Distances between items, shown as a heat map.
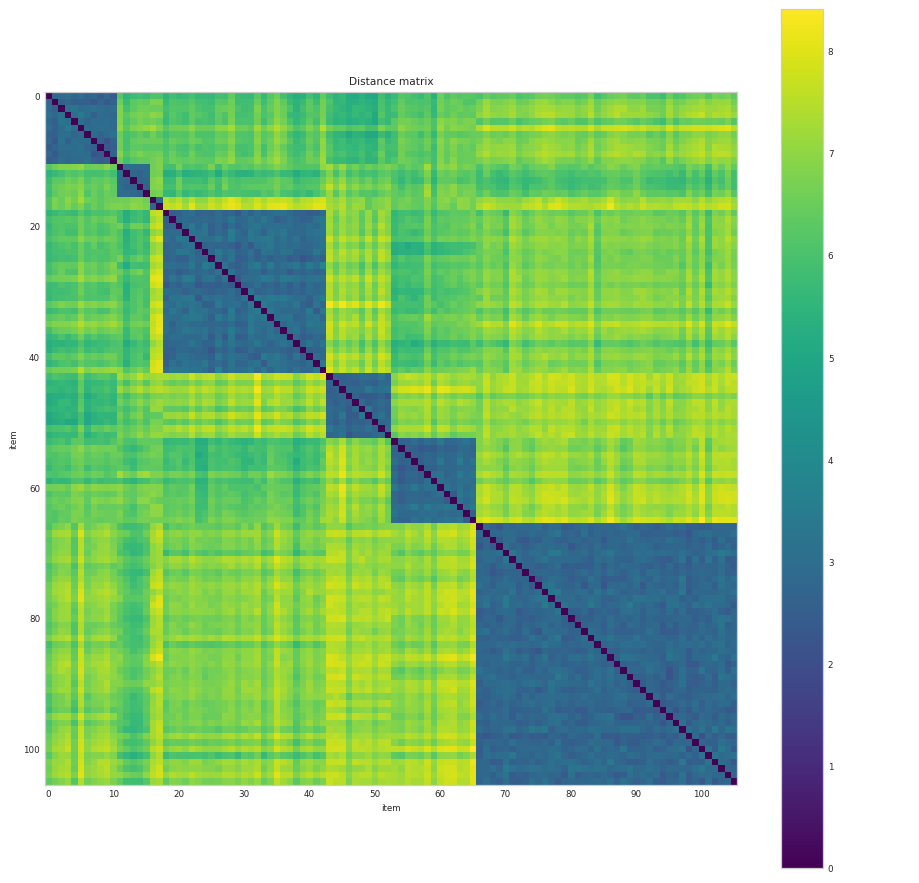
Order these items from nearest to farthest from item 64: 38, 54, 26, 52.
54, 38, 26, 52
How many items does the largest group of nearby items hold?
40
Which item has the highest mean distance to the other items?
17
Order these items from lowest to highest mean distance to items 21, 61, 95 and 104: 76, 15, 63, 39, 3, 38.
76, 38, 39, 63, 15, 3
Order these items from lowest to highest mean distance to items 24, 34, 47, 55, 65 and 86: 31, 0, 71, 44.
31, 0, 44, 71
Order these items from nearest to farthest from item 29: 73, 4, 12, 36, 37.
37, 36, 12, 4, 73
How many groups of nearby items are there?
7
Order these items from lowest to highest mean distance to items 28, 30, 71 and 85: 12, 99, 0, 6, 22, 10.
99, 22, 12, 0, 6, 10
